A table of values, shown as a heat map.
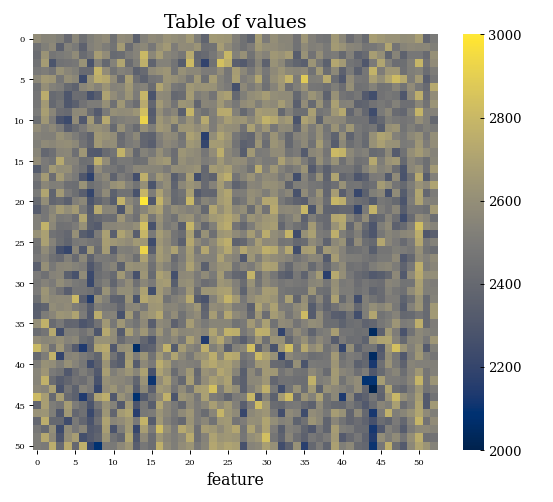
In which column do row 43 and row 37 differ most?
44
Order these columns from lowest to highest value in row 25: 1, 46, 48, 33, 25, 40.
48, 33, 46, 40, 1, 25
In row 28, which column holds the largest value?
50
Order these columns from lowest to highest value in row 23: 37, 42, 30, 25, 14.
37, 42, 30, 25, 14
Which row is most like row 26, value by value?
10
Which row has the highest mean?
5
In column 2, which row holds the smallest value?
3
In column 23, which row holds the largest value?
43
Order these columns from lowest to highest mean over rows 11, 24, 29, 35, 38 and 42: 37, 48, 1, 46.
48, 46, 37, 1
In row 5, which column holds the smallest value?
6
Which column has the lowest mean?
7
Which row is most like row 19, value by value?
17
